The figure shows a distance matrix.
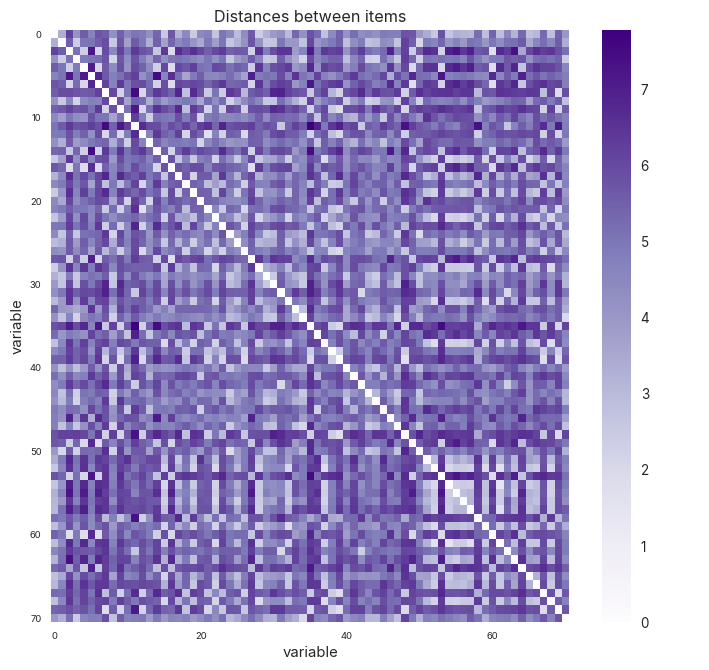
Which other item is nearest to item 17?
19
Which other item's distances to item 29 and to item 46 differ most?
40
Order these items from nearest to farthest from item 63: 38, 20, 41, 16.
38, 20, 41, 16
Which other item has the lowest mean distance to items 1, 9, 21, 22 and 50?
26
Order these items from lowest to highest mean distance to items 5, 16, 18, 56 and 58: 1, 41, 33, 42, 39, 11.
39, 1, 33, 42, 41, 11
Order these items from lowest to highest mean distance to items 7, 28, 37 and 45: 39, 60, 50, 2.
39, 50, 60, 2
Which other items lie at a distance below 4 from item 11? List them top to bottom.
31, 42, 62
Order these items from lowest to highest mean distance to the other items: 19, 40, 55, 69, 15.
15, 40, 19, 55, 69
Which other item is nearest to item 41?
20
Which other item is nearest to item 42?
31
